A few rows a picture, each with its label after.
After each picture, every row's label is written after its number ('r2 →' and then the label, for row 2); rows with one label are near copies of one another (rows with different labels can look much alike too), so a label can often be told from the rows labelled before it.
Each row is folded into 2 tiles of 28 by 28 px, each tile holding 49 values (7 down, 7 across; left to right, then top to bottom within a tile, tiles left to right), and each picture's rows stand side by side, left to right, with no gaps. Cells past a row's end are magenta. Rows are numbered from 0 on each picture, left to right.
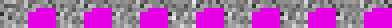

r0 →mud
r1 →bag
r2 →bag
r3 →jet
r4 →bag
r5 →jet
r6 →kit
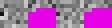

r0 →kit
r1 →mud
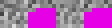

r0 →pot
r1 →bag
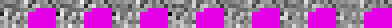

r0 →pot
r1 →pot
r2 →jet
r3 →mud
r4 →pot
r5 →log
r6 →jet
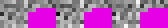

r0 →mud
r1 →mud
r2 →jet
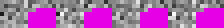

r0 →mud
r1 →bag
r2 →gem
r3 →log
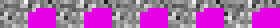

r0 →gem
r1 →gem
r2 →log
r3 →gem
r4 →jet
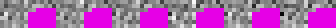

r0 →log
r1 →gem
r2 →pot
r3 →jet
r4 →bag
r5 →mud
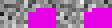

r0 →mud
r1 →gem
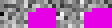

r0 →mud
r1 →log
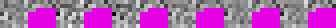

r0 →log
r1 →pot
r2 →mud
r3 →bag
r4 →kit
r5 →kit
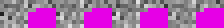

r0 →mud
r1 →jet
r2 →log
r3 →gem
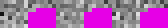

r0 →mud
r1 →gem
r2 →log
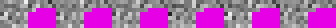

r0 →gem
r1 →jet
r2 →pot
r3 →mud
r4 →log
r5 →bag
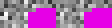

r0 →log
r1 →bag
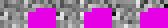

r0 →log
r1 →log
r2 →kit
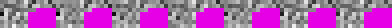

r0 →pot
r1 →kit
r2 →mud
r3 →gem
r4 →mud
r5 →pot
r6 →pot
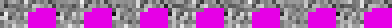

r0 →log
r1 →jet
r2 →kit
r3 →pot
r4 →pot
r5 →kit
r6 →mud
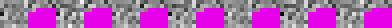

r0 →kit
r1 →pot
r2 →bag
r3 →mud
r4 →bag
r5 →mud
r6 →pot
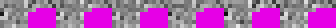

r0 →kit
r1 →log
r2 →log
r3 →mud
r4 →kit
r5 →log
